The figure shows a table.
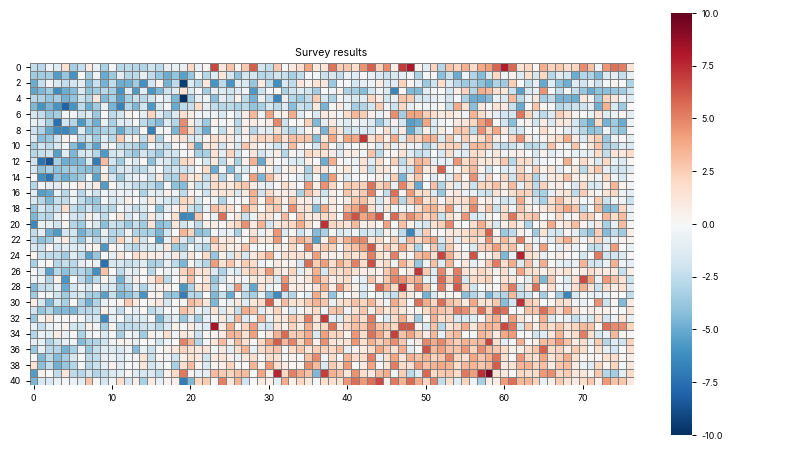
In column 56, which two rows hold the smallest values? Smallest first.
4, 5
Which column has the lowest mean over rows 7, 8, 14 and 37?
3
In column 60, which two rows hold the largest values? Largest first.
0, 33
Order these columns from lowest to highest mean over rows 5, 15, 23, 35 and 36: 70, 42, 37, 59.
70, 42, 37, 59
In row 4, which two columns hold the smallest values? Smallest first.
19, 31
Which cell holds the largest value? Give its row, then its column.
39, 58
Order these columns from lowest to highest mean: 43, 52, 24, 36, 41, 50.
24, 36, 52, 50, 41, 43
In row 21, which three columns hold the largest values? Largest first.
58, 31, 19
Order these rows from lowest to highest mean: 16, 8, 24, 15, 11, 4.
4, 8, 11, 16, 15, 24
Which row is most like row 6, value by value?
17
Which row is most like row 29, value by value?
2
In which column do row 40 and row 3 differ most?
46
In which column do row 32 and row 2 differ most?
65
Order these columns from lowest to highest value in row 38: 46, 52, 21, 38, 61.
21, 61, 38, 52, 46
